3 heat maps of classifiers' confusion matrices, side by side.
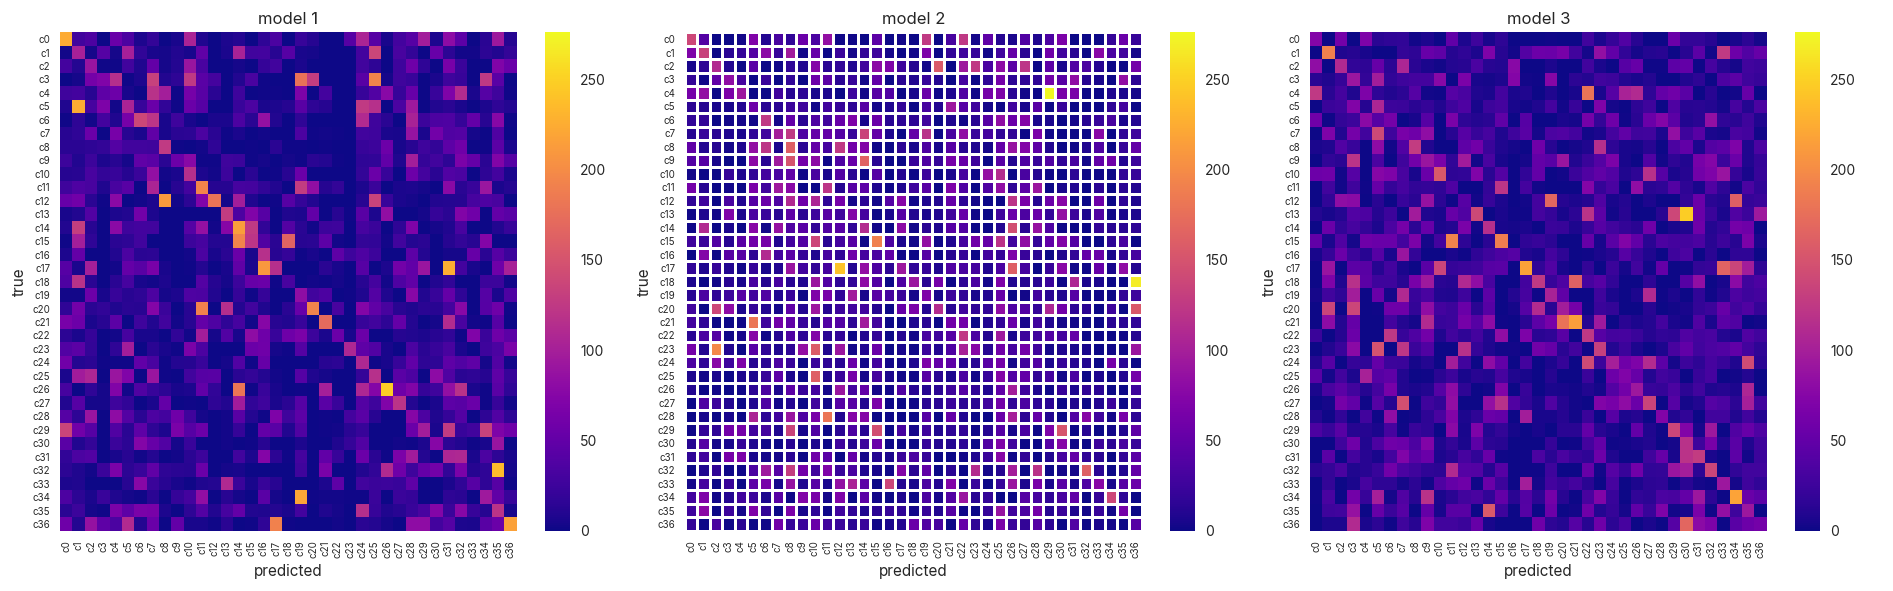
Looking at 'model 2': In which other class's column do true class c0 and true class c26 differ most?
c19
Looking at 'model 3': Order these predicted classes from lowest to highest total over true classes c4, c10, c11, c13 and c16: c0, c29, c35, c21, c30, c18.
c21, c18, c35, c0, c29, c30
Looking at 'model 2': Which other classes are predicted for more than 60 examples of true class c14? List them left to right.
c1, c5, c7, c17, c26, c28
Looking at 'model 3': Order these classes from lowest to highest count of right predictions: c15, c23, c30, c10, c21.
c30, c23, c10, c15, c21
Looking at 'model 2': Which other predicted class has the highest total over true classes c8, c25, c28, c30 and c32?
c26
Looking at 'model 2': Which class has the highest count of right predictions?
c15
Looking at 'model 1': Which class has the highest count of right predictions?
c26
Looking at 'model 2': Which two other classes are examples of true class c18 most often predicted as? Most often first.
c36, c31
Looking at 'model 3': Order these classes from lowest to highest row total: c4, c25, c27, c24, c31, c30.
c25, c30, c31, c4, c24, c27
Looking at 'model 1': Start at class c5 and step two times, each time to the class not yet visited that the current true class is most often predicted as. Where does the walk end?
c25
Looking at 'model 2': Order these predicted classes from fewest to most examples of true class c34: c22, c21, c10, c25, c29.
c25, c29, c21, c10, c22
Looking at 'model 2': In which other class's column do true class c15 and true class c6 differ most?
c10
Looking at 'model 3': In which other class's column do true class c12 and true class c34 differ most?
c19
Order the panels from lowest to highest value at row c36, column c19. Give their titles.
model 1, model 3, model 2
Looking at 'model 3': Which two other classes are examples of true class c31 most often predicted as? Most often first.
c30, c7
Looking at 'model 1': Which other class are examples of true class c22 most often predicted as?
c11
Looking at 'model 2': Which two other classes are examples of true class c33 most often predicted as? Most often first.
c16, c13
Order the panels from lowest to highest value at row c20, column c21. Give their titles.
model 1, model 2, model 3
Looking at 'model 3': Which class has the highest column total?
c3
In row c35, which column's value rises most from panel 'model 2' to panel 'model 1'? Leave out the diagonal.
c24
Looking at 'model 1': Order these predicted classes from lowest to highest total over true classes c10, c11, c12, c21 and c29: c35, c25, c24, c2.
c24, c2, c35, c25
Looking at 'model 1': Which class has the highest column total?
c35
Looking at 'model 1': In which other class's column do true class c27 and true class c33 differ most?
c13
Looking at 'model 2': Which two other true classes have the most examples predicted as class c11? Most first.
c28, c0
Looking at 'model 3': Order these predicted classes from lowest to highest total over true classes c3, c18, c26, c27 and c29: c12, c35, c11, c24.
c24, c12, c11, c35
